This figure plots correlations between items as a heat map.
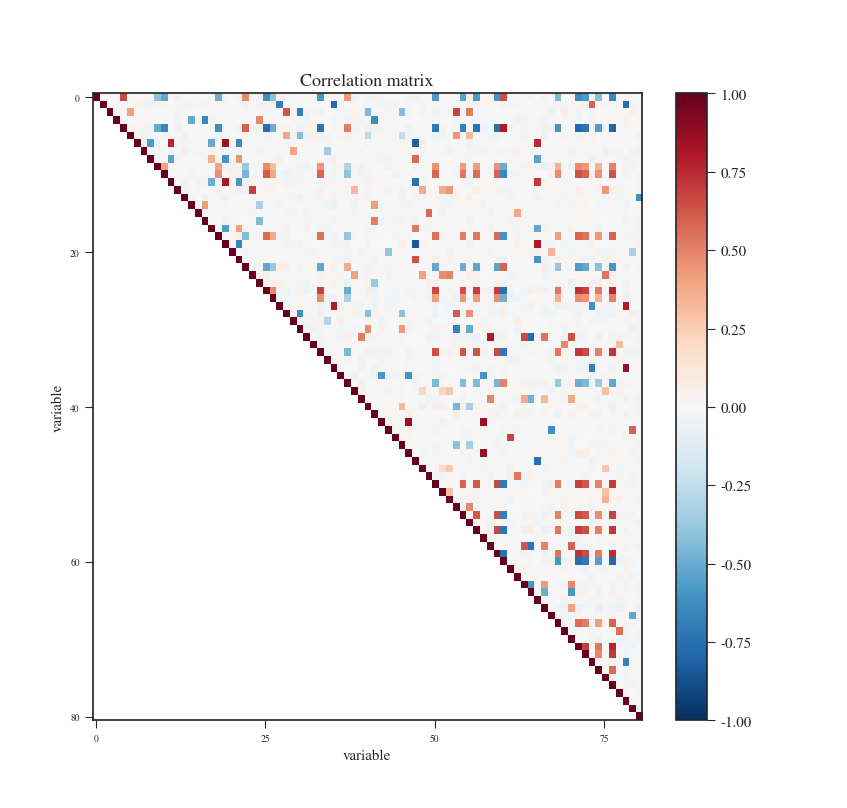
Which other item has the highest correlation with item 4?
60
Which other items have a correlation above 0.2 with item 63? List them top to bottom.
31, 39, 58, 66, 70
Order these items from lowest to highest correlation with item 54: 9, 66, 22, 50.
22, 66, 9, 50
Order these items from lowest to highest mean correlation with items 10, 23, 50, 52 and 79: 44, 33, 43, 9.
44, 43, 9, 33
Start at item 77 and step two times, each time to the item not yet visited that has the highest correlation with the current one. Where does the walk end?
32
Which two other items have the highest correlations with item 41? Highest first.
16, 14
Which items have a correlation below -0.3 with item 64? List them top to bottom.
31, 39, 58, 63, 66, 70
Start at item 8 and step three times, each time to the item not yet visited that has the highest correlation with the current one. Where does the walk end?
17
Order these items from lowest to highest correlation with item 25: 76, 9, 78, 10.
78, 9, 10, 76
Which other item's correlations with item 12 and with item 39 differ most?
23
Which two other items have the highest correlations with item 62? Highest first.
49, 15
